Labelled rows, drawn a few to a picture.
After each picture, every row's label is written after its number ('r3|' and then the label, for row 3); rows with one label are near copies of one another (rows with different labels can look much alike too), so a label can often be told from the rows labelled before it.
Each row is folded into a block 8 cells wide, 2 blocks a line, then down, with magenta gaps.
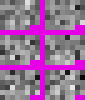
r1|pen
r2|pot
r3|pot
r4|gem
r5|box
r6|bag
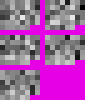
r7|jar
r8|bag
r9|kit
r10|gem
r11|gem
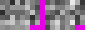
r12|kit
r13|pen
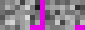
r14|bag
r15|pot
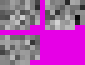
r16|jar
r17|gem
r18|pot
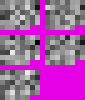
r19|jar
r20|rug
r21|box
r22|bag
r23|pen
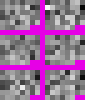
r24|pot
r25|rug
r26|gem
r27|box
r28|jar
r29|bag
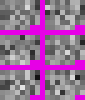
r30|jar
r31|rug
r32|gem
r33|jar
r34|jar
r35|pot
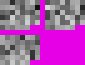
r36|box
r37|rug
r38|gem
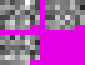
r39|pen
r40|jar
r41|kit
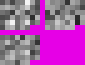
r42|pen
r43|gem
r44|bag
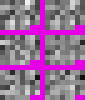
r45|pen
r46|pen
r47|rug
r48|box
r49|box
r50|bag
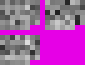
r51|pot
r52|gem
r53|kit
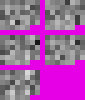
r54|pot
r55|gem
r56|box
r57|pot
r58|pen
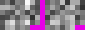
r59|pen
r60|bag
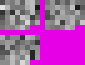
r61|rug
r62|pot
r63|gem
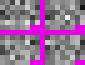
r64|kit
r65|jar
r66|pot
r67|rug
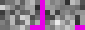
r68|rug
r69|gem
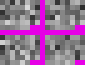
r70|kit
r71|box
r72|rug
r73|gem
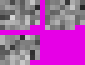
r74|box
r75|bag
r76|gem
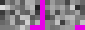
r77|rug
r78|pot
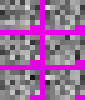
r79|kit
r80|rug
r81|pot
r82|gem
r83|pot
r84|rug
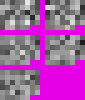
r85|pen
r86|rug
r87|jar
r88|bag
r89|pot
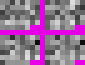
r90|kit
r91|pen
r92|box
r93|box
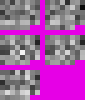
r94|kit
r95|bag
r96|jar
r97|jar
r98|kit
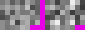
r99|pot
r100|pen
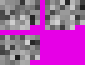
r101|gem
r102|bag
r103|pot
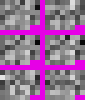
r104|bag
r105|pen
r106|bag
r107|bag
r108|rug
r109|kit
